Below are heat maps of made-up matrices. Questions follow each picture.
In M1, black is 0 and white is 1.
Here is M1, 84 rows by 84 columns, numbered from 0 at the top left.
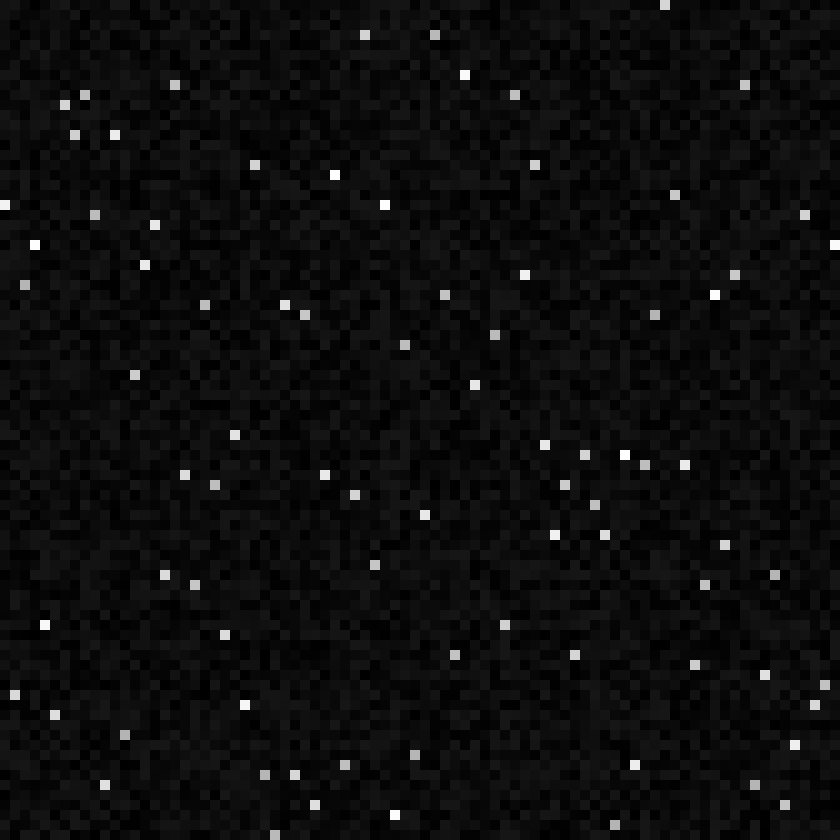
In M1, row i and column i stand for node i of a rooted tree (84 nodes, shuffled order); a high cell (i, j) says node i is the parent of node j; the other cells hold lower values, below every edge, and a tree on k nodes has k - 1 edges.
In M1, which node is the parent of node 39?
81
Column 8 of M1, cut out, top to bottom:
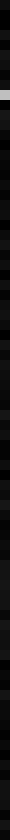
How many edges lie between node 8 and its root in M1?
3
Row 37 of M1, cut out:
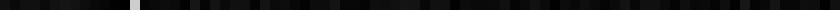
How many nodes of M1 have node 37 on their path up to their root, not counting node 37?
8
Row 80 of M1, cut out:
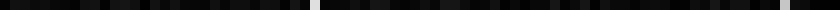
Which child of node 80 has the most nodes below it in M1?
31
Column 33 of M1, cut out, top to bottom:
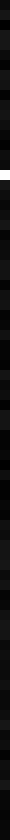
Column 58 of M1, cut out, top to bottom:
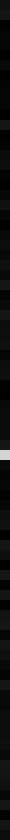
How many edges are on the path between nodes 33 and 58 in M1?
9
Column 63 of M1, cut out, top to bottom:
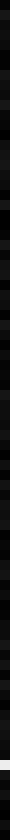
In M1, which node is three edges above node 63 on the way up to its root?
19
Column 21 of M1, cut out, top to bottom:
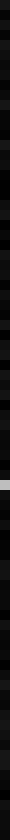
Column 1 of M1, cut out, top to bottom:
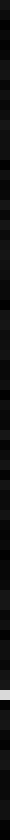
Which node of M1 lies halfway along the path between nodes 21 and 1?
20
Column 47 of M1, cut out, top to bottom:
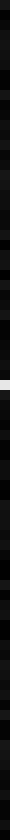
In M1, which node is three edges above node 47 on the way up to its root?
30
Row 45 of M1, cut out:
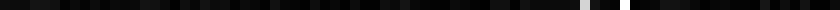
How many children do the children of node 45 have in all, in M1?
4
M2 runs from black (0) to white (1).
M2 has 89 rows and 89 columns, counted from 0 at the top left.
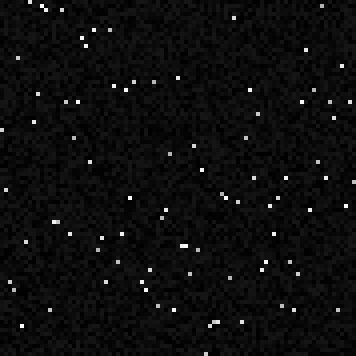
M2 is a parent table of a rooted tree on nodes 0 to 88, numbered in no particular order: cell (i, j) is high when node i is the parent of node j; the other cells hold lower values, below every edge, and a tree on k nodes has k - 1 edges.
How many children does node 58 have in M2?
3
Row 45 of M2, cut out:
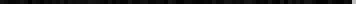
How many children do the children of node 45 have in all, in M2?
1
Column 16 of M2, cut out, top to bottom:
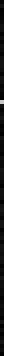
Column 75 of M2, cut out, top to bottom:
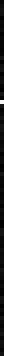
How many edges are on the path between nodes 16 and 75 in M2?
2
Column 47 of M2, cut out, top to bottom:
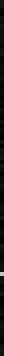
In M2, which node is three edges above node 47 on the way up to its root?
4
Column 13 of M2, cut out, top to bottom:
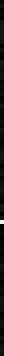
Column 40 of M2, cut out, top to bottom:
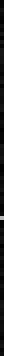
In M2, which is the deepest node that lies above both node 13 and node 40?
55
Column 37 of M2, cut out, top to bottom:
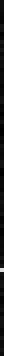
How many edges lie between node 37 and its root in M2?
6
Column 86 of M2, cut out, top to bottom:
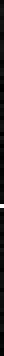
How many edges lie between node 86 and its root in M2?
5
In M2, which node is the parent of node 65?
67
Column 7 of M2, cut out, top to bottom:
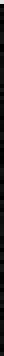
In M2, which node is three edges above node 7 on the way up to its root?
49
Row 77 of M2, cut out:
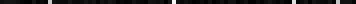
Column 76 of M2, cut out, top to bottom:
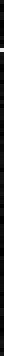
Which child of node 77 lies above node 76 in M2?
12
